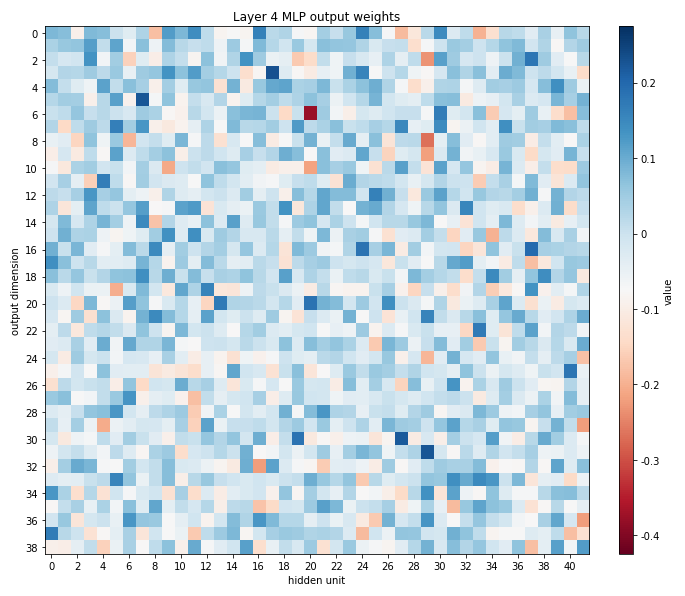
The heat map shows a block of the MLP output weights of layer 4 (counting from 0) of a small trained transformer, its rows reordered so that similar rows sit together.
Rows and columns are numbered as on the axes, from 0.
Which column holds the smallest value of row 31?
10
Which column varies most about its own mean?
29
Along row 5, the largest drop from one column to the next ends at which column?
8
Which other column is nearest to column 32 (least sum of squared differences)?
22
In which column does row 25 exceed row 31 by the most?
40
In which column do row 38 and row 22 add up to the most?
33
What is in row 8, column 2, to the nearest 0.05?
-0.15
